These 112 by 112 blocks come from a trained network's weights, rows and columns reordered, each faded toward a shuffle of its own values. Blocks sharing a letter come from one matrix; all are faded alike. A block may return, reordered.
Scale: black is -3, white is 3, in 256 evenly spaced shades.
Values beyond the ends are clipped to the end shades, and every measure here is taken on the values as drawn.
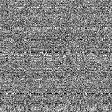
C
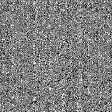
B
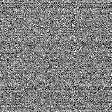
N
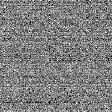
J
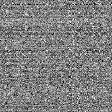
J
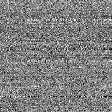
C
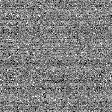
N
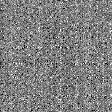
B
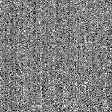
B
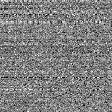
C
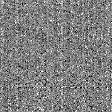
B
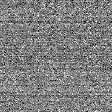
N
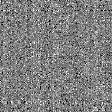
B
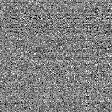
J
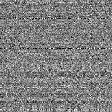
C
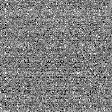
N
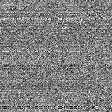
C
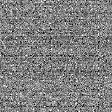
N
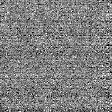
N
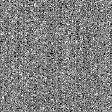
B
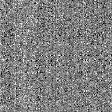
B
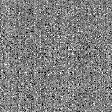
B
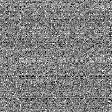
J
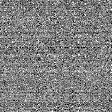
J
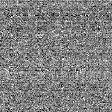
J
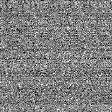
J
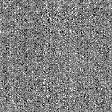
B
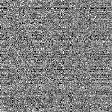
J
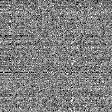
J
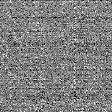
N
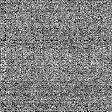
J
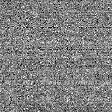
J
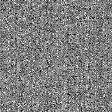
B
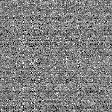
N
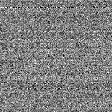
C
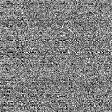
C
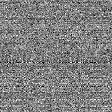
C
